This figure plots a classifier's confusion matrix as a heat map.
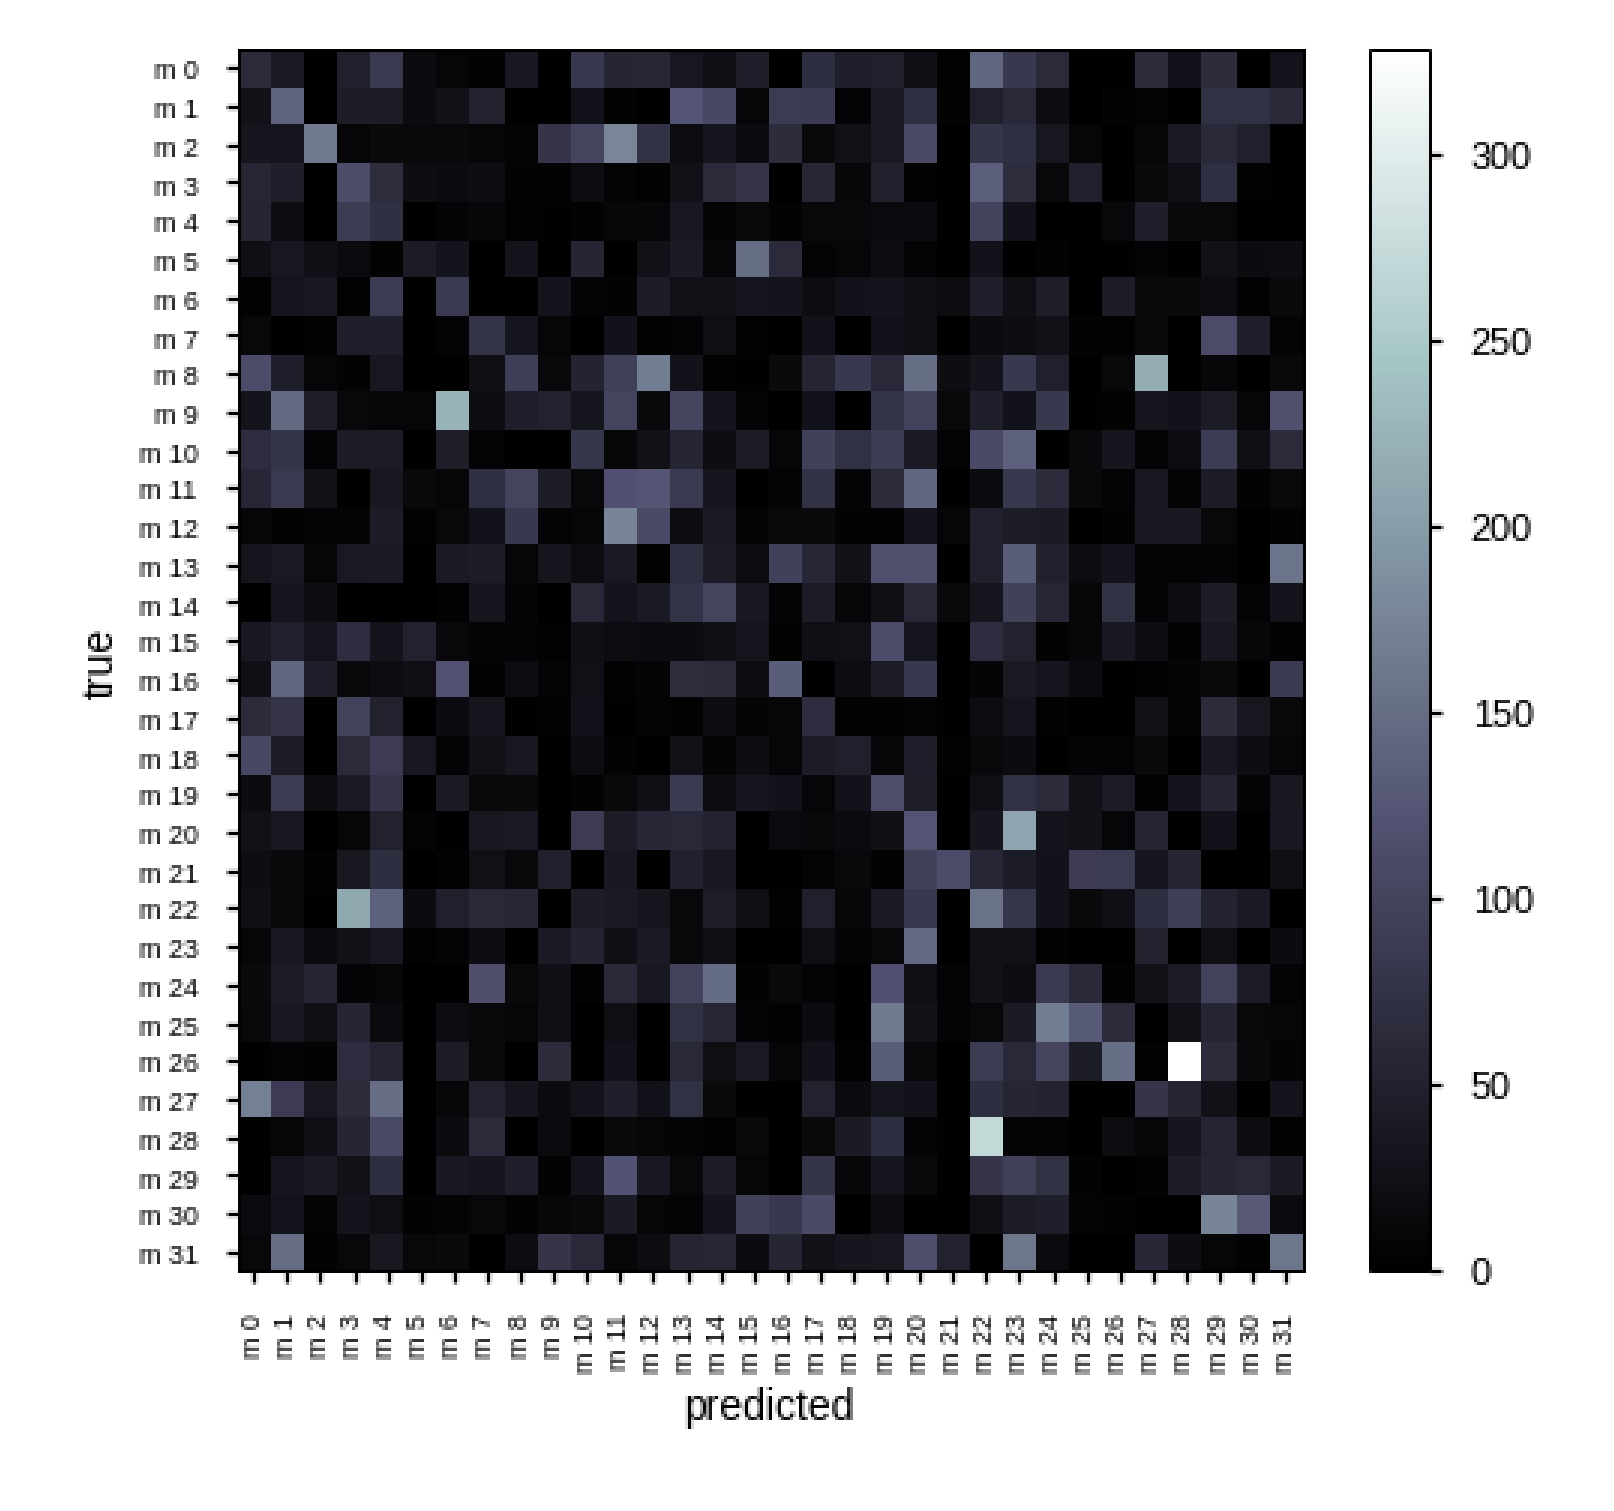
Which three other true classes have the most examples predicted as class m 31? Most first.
m 13, m 9, m 16
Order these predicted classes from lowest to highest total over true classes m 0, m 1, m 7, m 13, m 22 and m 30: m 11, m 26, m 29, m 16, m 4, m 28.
m 26, m 28, m 11, m 16, m 4, m 29
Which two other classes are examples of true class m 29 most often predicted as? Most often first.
m 11, m 23
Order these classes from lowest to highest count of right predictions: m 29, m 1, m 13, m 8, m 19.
m 29, m 13, m 8, m 19, m 1
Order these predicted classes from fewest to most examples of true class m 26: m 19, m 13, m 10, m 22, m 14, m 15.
m 10, m 14, m 15, m 13, m 22, m 19
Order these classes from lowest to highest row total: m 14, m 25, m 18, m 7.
m 7, m 18, m 14, m 25
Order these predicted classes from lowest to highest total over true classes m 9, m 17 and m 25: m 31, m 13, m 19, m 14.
m 14, m 31, m 13, m 19
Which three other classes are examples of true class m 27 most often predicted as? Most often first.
m 0, m 4, m 1
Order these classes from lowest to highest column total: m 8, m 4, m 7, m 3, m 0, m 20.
m 8, m 7, m 0, m 3, m 4, m 20
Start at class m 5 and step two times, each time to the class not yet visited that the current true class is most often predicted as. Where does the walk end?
m 19
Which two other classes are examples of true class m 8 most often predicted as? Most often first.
m 27, m 12
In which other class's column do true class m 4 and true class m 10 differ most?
m 23
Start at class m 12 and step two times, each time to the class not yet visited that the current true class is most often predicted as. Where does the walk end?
m 20
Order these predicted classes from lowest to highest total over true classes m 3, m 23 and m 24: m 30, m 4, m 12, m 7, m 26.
m 26, m 30, m 12, m 4, m 7
